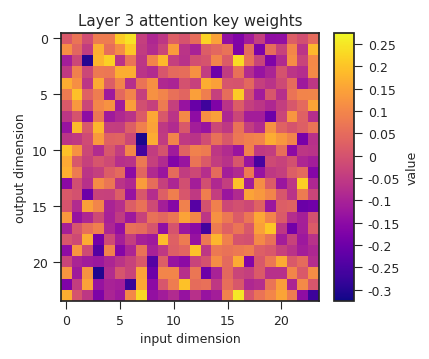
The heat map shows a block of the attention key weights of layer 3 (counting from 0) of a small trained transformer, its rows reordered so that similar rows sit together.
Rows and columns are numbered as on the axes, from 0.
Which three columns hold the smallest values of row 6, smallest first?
13, 12, 14
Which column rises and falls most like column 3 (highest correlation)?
8
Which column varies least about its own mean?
15
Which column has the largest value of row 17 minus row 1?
18
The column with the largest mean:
16
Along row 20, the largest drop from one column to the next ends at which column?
17
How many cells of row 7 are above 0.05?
6
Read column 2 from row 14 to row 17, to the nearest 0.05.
-0.2 0.15 -0.1 0.05
